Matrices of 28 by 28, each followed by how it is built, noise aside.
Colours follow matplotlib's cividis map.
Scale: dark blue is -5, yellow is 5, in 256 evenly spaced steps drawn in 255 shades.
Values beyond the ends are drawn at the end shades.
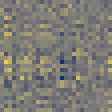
low rank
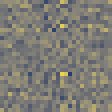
low rank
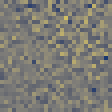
upper triangular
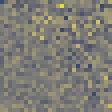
upper triangular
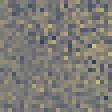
upper triangular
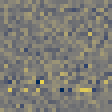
uneven rows
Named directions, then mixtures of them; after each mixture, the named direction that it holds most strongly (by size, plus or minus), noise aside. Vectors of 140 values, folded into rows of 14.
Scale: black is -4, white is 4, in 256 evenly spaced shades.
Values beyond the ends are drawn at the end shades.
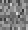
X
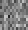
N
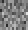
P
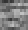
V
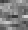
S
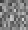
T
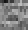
V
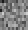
P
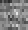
V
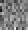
P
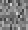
X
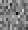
X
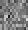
N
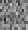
X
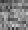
V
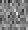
X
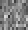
N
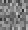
X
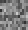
X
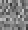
X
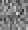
X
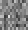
N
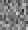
X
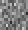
P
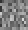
T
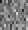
X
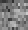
V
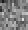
P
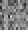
N
